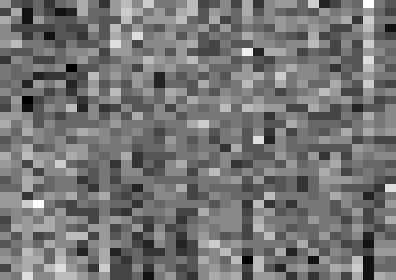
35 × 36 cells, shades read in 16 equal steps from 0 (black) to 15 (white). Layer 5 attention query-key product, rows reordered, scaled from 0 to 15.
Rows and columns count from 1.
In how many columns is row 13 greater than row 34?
14
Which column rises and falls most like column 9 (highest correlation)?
26
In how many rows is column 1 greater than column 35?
20
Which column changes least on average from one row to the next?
10
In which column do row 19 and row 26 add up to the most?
3
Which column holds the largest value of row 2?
12
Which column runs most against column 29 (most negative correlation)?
22
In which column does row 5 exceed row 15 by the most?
29
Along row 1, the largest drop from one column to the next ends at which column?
30
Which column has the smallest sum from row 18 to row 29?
23
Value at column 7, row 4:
4
